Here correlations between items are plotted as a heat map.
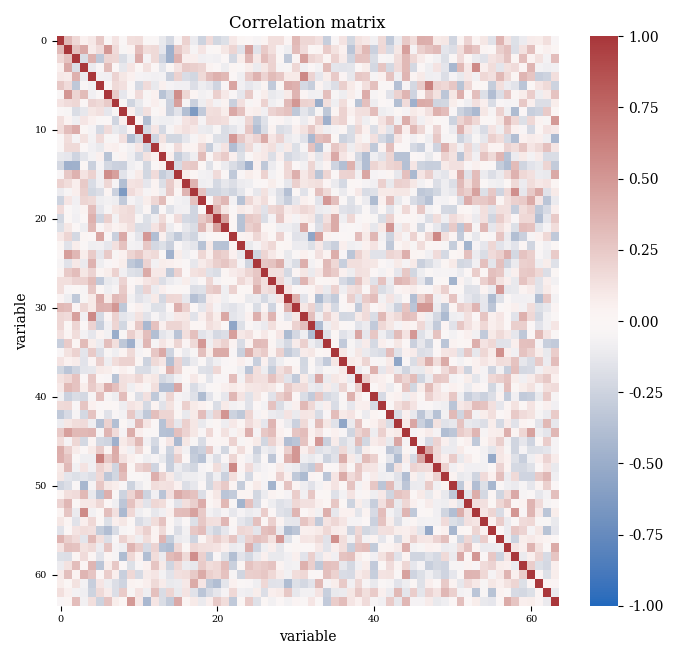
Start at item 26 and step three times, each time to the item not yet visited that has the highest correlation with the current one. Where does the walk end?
48
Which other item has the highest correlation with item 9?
63
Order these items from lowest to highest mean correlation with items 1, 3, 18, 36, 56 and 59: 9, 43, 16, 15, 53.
43, 16, 9, 15, 53
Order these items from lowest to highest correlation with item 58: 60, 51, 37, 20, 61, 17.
20, 60, 61, 37, 51, 17
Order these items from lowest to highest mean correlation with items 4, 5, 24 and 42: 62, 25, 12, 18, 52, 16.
16, 62, 25, 12, 18, 52
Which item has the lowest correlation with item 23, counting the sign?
52
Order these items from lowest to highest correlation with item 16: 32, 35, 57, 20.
20, 35, 57, 32
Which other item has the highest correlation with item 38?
33
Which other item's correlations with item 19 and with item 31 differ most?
2
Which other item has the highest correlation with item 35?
56
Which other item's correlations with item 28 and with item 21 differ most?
42
